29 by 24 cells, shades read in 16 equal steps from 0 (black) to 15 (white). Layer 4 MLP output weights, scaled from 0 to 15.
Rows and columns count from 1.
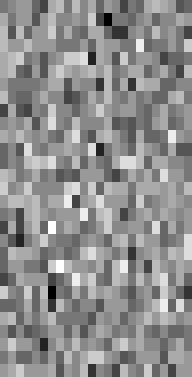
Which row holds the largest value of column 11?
17
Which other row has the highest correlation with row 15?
12
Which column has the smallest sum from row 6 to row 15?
3
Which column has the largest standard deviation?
7
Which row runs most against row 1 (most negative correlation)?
19
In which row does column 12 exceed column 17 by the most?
20
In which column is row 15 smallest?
13
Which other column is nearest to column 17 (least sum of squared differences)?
5
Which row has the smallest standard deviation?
26
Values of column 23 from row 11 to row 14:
9 5 8 9
